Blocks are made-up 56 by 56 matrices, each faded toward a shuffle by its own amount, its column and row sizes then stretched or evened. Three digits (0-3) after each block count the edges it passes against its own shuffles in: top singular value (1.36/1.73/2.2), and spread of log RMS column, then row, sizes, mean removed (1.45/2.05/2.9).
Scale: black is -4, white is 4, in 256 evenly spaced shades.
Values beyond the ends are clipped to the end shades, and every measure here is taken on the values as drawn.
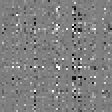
2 3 2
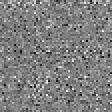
1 1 1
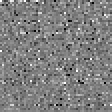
0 0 2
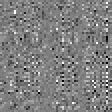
3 2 1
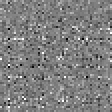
0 1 2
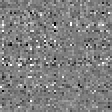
1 1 2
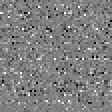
1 0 2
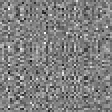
3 2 1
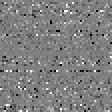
0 0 3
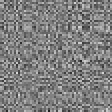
3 2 2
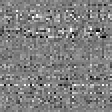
0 1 3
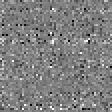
0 1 2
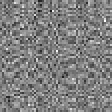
3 1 0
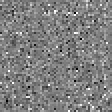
0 1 0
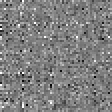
1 1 1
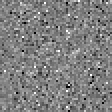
0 1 0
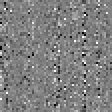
1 2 0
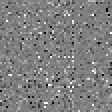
1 1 1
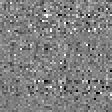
2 1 2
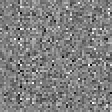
2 1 1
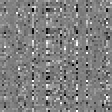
3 3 0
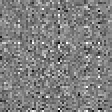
2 2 1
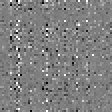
2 2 2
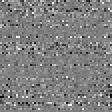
0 0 3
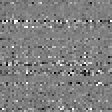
1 0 3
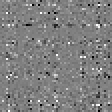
1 2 2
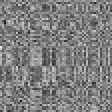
3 1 0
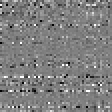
2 1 3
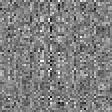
3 2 1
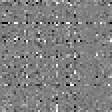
2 2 2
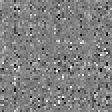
1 2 1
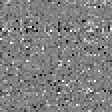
2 0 2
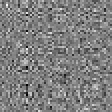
3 2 1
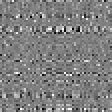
3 0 3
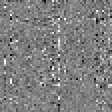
1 2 1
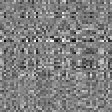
3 1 3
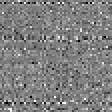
3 0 2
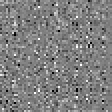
2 2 0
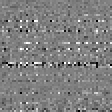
2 1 3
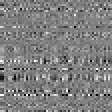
3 1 3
